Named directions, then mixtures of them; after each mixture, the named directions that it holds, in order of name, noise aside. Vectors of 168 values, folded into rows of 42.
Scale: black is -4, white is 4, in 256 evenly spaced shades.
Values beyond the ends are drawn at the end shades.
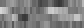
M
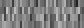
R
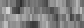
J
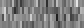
J, R.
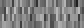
R.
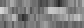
M.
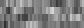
J, M.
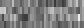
M, R.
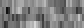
J, R.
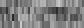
M, R.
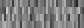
R.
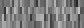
R.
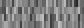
R.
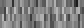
R.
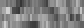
J.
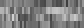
M, R.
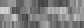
J, M.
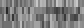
M, R.
